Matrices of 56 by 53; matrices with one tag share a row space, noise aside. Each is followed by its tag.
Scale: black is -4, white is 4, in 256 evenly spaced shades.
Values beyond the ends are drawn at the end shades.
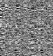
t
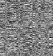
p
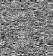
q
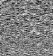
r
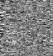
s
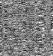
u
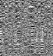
t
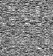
r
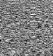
r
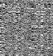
t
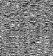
r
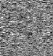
s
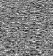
r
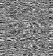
p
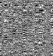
u
